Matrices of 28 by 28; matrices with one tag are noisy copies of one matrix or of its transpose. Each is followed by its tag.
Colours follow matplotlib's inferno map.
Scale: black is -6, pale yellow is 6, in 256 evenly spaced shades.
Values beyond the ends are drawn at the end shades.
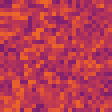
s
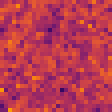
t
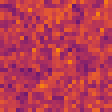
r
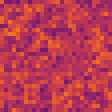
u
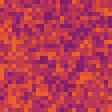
r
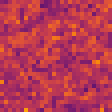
s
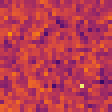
s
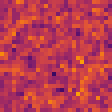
u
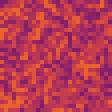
s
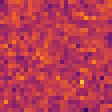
s
